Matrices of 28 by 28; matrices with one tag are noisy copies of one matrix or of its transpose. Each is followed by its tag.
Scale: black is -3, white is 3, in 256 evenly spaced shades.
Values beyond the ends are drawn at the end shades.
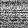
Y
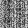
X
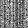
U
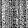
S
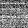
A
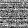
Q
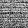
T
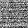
Q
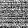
Q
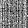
Q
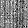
U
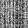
U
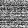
X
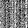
X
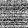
X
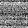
S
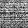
T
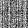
Q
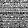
T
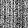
U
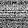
Y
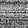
Y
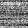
S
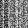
A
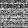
A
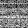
A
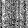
S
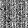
X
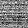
U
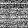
A
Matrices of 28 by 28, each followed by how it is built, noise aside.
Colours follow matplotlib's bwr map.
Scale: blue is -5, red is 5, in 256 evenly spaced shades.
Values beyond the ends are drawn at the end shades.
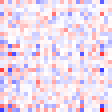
low rank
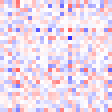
low rank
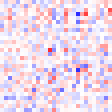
low rank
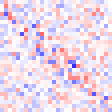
banded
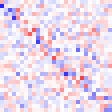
banded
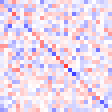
diagonal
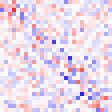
banded
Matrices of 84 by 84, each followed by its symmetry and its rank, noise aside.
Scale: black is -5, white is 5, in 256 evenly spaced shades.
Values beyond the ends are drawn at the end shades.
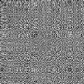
symmetric, rank six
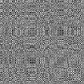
symmetric, rank four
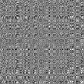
symmetric, rank three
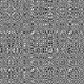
symmetric, rank four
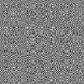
no symmetry, rank four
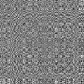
symmetric, rank four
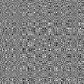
antisymmetric, rank four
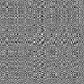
symmetric, rank three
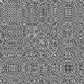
symmetric, rank six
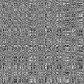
antisymmetric, rank four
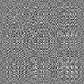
symmetric, rank four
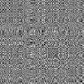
symmetric, rank four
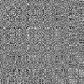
symmetric, rank six
